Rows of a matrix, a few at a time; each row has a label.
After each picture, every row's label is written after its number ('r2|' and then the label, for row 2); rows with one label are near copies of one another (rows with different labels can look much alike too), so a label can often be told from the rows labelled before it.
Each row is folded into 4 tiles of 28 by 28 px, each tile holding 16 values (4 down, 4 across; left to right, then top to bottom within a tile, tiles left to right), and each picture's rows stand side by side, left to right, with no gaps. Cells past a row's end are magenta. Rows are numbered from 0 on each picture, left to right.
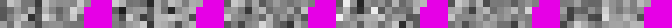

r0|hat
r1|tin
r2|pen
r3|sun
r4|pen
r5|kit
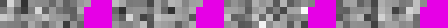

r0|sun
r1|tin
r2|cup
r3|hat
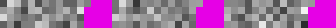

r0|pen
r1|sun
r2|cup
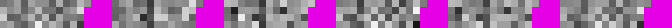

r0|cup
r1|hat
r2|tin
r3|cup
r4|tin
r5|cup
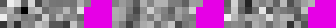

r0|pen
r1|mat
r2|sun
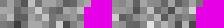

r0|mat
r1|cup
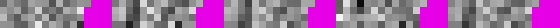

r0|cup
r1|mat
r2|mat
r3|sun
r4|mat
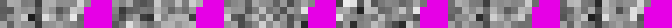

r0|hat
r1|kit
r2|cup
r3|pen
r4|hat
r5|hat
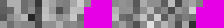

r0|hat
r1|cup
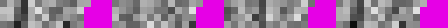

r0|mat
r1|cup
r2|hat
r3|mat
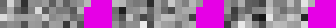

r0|sun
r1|tin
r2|kit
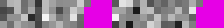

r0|hat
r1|pen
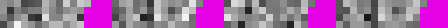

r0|kit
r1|hat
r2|pen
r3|hat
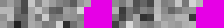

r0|mat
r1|kit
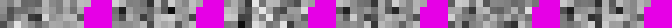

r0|kit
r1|tin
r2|mat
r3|tin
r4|pen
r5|tin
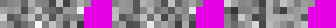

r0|cup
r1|cup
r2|tin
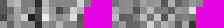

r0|hat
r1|cup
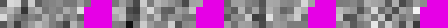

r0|pen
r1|mat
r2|hat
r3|cup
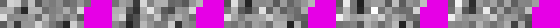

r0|pen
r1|mat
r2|sun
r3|sun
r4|sun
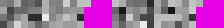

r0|kit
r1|tin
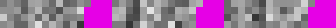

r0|cup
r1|mat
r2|hat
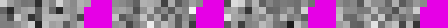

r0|tin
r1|cup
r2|pen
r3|cup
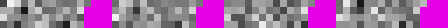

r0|pen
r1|pen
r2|cup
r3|sun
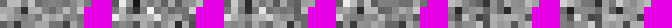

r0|pen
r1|sun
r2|sun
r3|pen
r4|tin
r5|tin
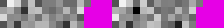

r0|pen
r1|pen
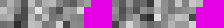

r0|mat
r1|kit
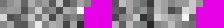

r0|cup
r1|hat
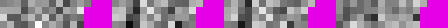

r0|cup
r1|mat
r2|mat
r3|kit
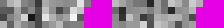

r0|hat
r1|tin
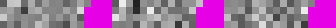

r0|pen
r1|sun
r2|cup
